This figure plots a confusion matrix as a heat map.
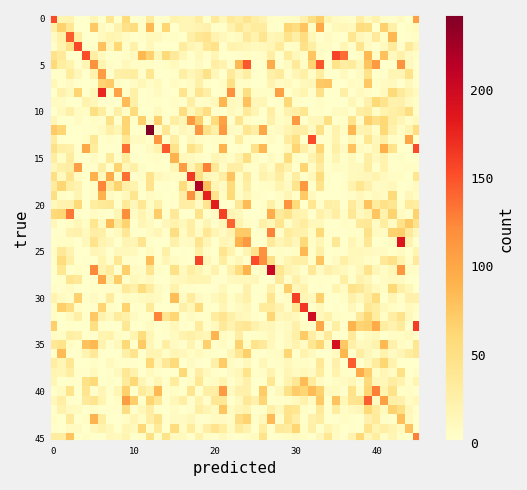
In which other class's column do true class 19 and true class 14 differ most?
45
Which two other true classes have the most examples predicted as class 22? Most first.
8, 17
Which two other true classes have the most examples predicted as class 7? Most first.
17, 22
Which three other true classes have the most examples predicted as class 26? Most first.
25, 12, 14
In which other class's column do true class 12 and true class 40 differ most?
18
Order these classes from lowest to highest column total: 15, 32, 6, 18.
15, 32, 6, 18
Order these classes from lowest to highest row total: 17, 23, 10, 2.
10, 2, 23, 17
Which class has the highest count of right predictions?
12
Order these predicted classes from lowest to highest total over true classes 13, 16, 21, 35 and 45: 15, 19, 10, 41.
10, 15, 41, 19
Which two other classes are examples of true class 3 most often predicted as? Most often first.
6, 8
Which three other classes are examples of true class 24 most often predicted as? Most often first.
43, 23, 31
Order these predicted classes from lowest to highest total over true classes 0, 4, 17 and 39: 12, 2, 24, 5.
2, 24, 12, 5
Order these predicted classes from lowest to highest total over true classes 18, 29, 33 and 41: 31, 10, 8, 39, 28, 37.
28, 8, 10, 31, 37, 39
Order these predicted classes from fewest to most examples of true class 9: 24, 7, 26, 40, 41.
7, 26, 41, 40, 24
